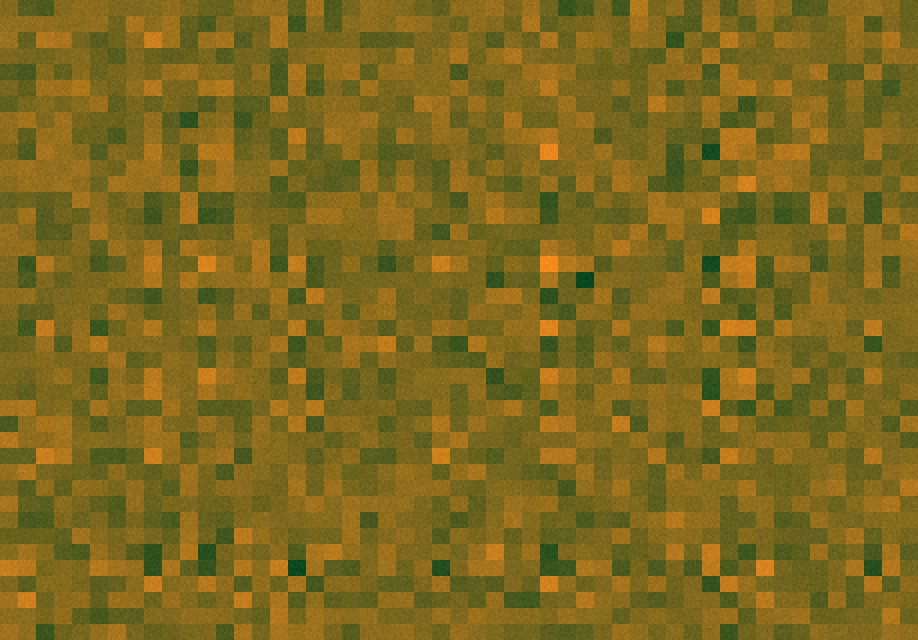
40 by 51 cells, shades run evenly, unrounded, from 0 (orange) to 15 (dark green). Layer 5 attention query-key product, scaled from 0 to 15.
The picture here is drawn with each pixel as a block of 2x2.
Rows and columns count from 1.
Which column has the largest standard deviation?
31
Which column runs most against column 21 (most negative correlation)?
39
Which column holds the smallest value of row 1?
36
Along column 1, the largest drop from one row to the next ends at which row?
28
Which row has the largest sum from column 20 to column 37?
18
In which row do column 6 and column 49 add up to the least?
15
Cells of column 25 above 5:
37
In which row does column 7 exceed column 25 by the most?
29
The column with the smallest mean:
9
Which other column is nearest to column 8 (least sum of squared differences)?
5
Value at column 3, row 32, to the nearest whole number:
10
